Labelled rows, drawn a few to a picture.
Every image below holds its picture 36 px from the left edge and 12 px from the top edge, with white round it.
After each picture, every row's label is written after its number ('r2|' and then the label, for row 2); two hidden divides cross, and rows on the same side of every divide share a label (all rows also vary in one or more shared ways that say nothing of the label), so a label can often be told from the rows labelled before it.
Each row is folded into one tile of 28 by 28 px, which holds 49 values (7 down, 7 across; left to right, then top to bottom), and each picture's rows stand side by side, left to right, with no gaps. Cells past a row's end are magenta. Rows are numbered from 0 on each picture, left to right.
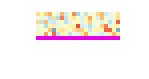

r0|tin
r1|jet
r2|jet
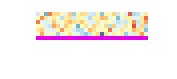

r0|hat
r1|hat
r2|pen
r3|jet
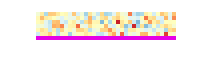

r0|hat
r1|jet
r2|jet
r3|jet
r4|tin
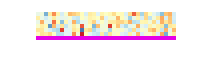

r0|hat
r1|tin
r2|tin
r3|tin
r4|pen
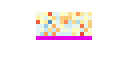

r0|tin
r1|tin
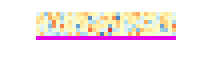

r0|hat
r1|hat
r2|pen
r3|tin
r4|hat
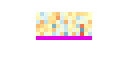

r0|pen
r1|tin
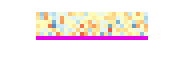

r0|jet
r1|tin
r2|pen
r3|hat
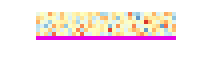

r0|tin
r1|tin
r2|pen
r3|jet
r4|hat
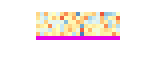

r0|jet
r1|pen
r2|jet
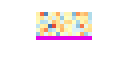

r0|hat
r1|hat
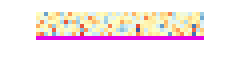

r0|pen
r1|tin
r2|tin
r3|tin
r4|hat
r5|pen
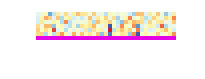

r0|pen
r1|tin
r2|pen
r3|pen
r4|jet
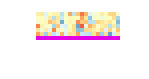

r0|pen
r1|hat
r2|pen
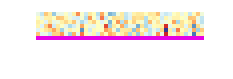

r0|jet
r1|tin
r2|jet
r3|pen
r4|tin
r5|pen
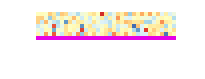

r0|tin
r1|pen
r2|jet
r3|hat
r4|pen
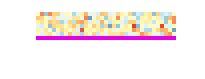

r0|hat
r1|pen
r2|jet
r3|jet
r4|jet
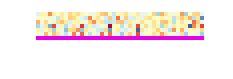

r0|tin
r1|tin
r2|tin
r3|tin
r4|hat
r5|hat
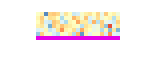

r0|hat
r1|pen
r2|tin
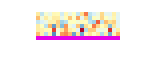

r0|pen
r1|pen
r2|pen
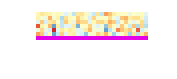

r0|pen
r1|hat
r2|hat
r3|pen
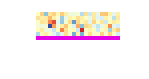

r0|hat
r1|pen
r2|tin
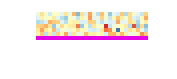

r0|pen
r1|jet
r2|jet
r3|jet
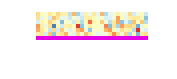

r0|pen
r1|jet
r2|jet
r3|pen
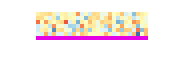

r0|tin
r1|tin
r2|hat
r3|pen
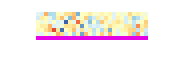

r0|jet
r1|pen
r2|tin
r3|tin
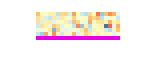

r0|tin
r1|jet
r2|hat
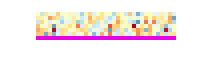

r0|pen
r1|jet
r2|tin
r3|jet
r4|pen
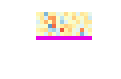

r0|hat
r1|pen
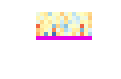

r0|pen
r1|tin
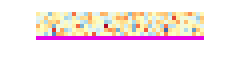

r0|pen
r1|jet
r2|jet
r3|hat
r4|tin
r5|tin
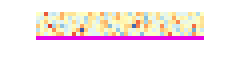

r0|jet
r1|tin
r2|jet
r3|hat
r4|jet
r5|tin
